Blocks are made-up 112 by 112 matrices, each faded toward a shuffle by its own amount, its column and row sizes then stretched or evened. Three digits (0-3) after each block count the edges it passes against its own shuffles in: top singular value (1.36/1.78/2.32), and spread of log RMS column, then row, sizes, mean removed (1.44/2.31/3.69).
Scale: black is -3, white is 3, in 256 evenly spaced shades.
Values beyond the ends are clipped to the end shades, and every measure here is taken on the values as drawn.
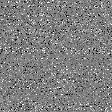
0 0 2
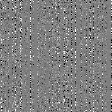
1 3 1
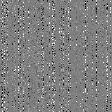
2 3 0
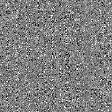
2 2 0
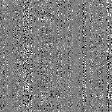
1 3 1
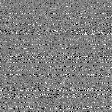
0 0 3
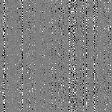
3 3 1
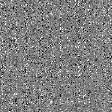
0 2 1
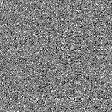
2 0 1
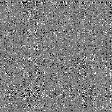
1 2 2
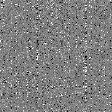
2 2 1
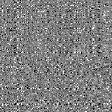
3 1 2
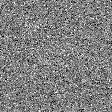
0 0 0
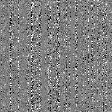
1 3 0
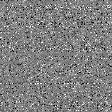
1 0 2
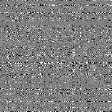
2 1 3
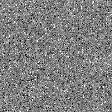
0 1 0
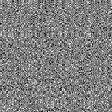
3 0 0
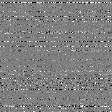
2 0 3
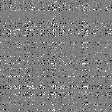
2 2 3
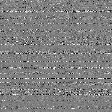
2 0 3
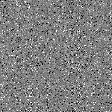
2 1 1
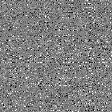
2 1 2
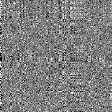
3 2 1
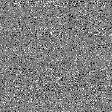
0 1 2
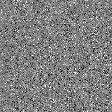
1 1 0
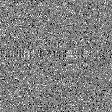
2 0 1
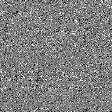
0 0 2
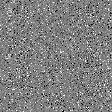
2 1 0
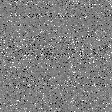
0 0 2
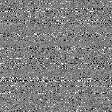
1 0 3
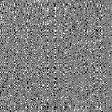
3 2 1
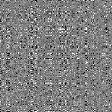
3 2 2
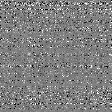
2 1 3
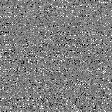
2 0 2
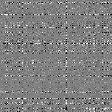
3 2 3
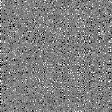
3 2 1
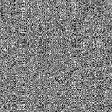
3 1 0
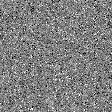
0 1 0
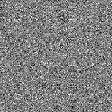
3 0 1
